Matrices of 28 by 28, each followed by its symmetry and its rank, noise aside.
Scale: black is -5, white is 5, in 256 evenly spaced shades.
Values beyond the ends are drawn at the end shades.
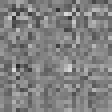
no symmetry, rank three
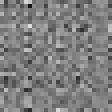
no symmetry, rank four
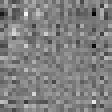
no symmetry, rank three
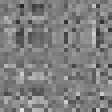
no symmetry, rank three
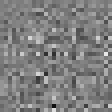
no symmetry, rank three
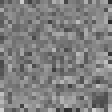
no symmetry, rank four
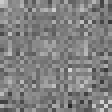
symmetric, rank four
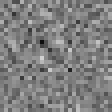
symmetric, rank four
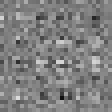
no symmetry, rank three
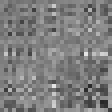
symmetric, rank three
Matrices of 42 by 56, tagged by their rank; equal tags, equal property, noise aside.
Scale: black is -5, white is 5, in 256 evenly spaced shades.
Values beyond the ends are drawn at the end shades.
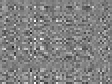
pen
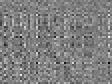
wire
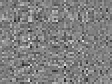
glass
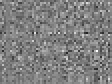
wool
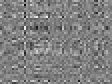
wire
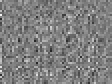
wool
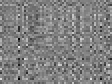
pen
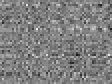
glass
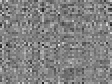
wool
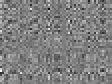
pen
